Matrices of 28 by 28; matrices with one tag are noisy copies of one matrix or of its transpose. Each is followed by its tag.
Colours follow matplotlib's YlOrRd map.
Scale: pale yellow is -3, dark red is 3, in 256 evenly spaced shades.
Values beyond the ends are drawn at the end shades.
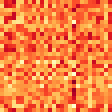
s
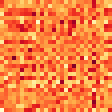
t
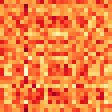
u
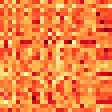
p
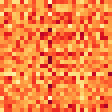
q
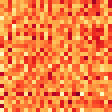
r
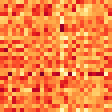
s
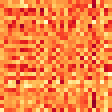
t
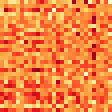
r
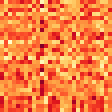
p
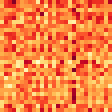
s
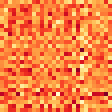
t
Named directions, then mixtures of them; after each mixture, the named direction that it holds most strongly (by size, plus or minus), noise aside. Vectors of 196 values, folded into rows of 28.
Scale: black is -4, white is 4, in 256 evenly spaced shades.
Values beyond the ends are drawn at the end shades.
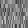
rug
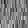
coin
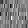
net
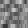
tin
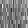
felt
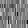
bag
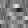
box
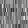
felt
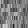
tin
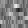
box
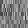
felt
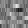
box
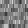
tin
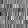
net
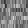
coin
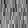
coin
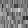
felt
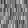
coin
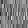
net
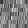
net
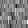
bag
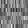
coin
